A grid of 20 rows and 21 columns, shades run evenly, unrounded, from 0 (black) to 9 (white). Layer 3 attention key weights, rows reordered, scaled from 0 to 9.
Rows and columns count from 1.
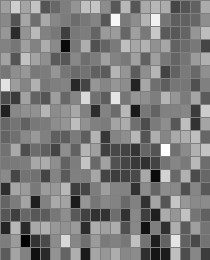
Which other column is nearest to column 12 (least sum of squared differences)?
6
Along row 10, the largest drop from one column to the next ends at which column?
20
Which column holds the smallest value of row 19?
3
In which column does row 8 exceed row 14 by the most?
12
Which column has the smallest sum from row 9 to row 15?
14
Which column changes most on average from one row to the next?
17
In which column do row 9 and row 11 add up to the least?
1
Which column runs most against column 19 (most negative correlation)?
11
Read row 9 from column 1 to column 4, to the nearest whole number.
1 5 5 5
